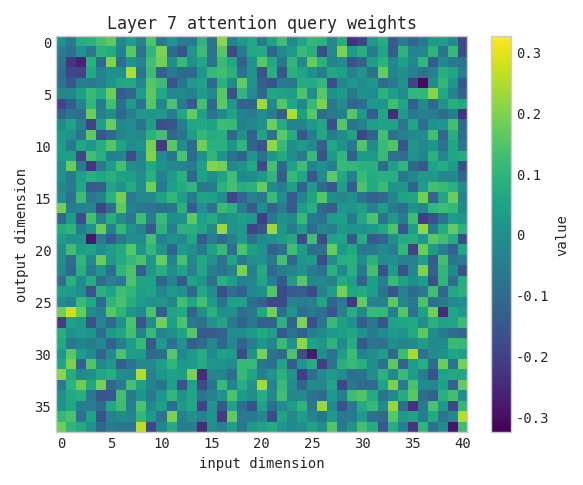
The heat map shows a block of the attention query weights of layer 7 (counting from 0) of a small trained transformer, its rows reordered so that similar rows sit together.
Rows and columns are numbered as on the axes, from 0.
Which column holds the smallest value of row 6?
0
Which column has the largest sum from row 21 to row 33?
7
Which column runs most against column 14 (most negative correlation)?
8
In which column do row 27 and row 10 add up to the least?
20
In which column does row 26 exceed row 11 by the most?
2
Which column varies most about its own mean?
40
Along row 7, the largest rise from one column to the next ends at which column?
23
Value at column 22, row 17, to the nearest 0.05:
0
